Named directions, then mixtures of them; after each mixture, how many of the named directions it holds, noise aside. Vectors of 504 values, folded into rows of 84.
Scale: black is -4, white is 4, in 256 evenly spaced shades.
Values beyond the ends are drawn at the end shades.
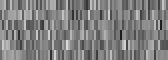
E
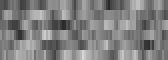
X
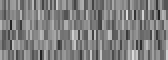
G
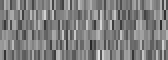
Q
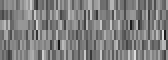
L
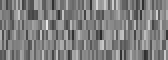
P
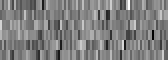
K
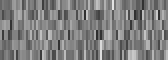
three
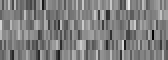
one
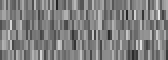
one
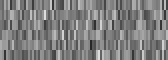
one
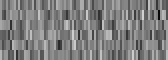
one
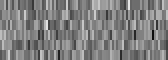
four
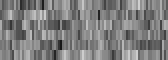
four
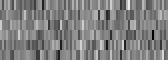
one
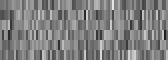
three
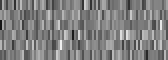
four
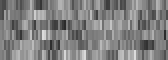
two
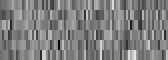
three
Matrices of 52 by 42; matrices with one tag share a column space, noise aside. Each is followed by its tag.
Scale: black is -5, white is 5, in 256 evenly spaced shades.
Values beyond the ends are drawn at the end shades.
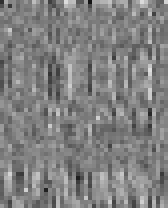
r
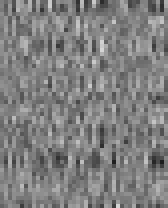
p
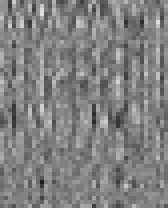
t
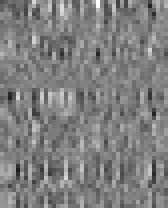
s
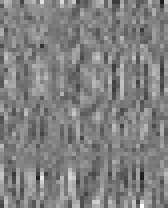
r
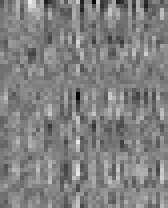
s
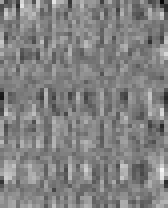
s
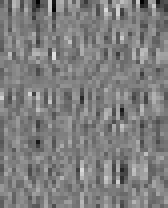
s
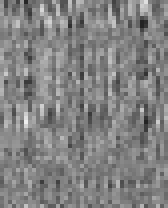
t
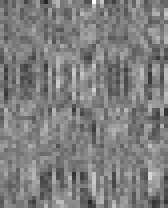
r
